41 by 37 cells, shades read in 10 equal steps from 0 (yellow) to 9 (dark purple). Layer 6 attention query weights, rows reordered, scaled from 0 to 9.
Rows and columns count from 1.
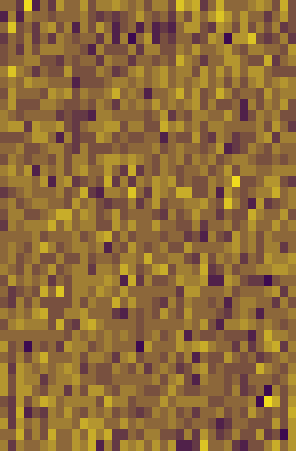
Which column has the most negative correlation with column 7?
30
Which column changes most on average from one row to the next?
34
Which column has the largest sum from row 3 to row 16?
10
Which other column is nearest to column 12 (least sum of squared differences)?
3
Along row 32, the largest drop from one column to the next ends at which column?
19
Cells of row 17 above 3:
29
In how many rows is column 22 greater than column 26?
19
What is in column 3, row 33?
4
